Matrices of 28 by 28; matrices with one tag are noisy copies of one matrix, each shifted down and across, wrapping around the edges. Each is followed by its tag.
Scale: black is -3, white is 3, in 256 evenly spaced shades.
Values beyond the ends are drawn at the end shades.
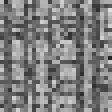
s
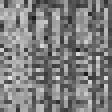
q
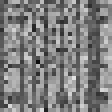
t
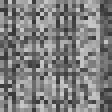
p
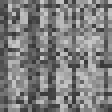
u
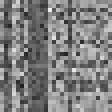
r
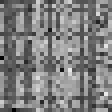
u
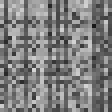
p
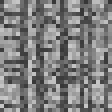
s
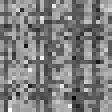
u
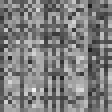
p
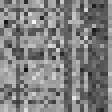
r
